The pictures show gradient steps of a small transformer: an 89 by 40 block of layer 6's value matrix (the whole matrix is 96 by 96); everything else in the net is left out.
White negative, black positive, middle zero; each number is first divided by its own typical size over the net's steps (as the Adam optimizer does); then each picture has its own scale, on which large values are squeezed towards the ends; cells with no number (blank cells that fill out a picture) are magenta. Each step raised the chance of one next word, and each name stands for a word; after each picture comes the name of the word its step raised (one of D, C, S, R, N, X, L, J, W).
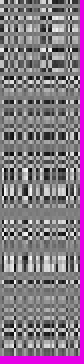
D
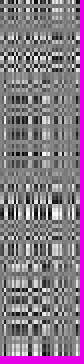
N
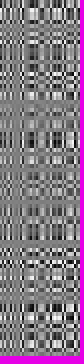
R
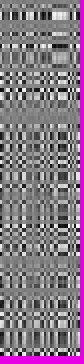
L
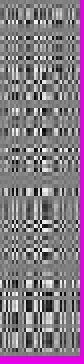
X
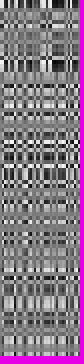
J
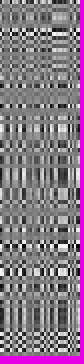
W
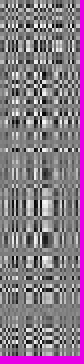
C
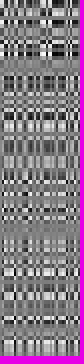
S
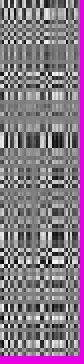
R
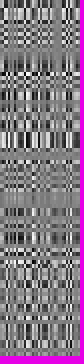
R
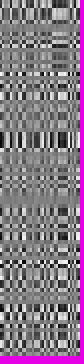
R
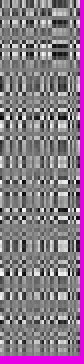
S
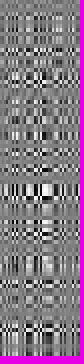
D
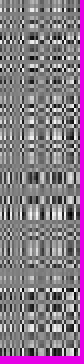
N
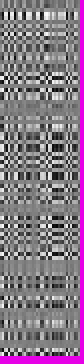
L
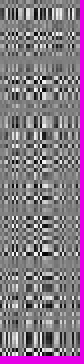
L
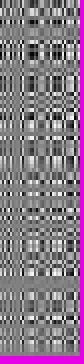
S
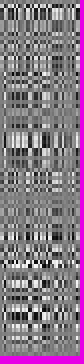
R
